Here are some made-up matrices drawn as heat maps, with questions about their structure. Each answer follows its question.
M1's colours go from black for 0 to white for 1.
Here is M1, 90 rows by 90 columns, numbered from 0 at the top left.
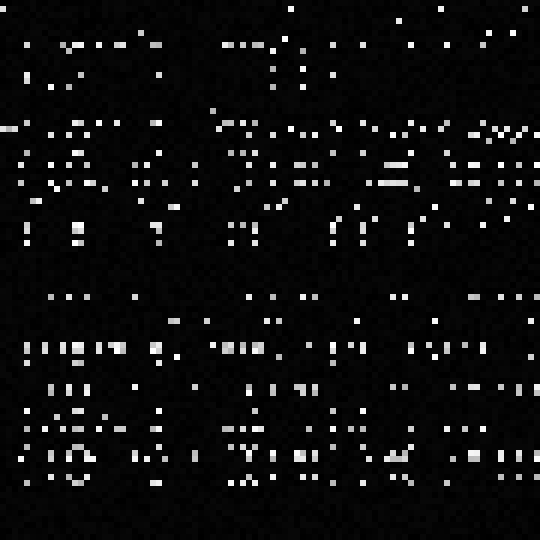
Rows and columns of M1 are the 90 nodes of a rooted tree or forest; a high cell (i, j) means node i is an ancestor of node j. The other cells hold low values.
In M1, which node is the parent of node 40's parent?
25
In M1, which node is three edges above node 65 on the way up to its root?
49
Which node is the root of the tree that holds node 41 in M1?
30
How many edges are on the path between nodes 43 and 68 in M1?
9
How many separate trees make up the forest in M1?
6
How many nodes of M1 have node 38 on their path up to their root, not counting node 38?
8
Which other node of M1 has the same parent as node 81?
85
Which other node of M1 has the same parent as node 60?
42
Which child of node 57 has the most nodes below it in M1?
71
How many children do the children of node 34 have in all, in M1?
4
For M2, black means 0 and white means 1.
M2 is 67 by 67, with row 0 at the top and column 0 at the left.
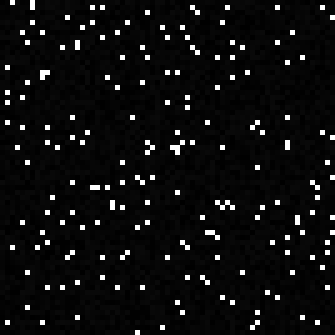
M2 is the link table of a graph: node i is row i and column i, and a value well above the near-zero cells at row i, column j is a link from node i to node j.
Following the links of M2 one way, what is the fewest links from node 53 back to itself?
5
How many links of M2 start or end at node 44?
9
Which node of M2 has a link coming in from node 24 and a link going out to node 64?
node 1
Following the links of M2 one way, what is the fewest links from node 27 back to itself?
2
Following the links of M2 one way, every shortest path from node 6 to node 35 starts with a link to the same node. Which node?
node 23
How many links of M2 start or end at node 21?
3
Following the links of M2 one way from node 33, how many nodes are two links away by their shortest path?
5
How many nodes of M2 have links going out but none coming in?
4
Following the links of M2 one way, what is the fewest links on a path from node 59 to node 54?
6
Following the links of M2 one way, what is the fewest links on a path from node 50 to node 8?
2
